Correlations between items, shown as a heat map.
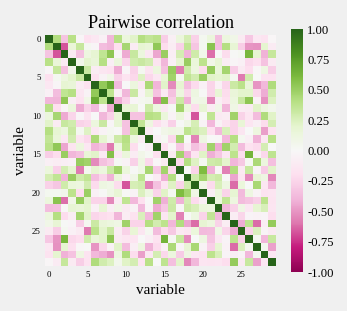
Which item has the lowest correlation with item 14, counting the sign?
8
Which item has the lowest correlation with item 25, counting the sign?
5
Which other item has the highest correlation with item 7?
6
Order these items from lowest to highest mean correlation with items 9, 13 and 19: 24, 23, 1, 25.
23, 1, 24, 25
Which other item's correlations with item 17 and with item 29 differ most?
20
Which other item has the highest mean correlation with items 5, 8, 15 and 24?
26
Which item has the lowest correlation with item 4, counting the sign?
17
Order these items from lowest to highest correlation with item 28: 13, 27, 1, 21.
13, 27, 1, 21
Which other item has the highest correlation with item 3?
18
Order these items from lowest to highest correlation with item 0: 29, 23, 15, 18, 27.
15, 27, 29, 23, 18
